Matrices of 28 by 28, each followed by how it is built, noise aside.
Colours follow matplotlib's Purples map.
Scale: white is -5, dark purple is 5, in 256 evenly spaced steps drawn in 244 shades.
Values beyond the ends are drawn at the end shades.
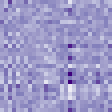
low rank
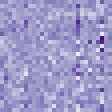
uneven columns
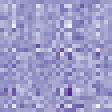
low rank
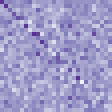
diagonal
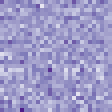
low rank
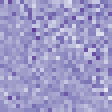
upper triangular
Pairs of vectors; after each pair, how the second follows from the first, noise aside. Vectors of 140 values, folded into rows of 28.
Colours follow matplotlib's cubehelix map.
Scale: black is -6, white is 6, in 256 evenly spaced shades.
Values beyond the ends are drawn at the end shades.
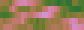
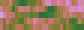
negated.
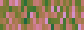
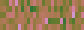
partly zeroed.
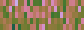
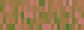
reversed, negated, shrunk.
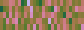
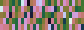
negated, scaled up.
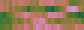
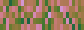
shuffled.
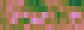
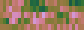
copied.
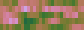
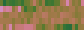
wrapped around, negated, partly zeroed.
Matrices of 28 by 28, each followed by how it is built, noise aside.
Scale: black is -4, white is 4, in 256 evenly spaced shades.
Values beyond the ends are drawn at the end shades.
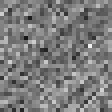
Hankel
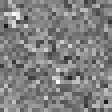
block diagonal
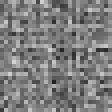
blocks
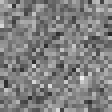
Hankel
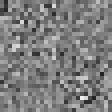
block diagonal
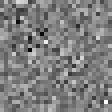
block diagonal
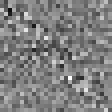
banded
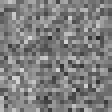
blocks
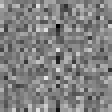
low rank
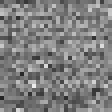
blocks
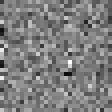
uneven columns
